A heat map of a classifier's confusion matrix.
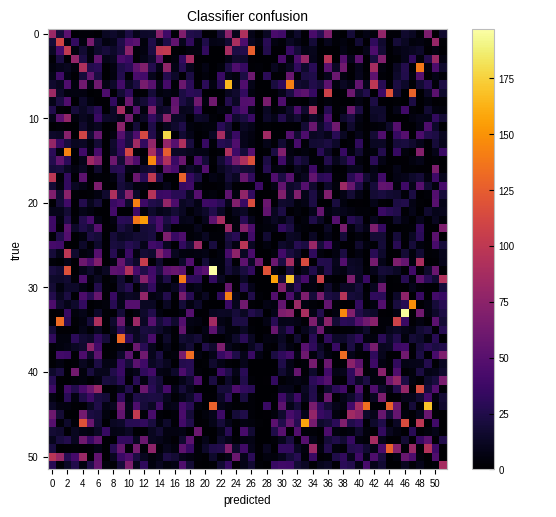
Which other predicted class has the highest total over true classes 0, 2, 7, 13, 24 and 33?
15
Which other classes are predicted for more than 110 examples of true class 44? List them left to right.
21, 41, 49
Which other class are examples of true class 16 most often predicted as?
50
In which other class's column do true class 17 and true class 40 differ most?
0
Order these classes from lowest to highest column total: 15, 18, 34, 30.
18, 30, 34, 15
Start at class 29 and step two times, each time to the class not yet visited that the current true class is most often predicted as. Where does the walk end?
23
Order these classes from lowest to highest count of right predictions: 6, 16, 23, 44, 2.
16, 6, 23, 2, 44
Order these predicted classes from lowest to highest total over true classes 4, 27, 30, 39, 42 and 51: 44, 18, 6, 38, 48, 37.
44, 37, 18, 38, 6, 48
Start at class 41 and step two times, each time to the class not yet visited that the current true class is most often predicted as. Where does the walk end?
11
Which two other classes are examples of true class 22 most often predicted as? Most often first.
12, 11
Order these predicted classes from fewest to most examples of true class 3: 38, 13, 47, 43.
13, 47, 38, 43
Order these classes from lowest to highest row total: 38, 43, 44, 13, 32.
43, 32, 13, 38, 44
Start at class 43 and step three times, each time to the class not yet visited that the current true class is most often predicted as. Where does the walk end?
34
